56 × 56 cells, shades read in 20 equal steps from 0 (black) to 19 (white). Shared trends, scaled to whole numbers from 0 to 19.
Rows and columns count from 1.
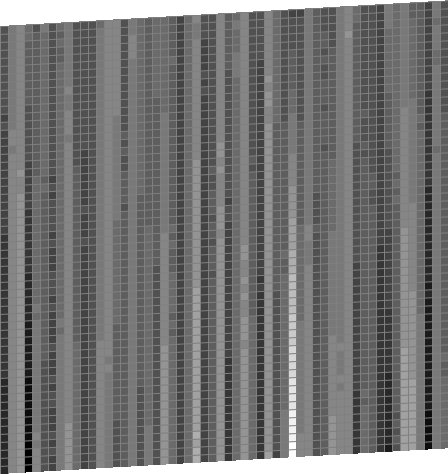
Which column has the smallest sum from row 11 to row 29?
54
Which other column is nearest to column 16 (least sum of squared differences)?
47
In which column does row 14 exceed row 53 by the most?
4
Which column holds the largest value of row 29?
37
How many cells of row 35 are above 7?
29
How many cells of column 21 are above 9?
29
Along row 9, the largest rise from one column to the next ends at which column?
34
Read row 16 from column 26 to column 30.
5 6 10 6 8
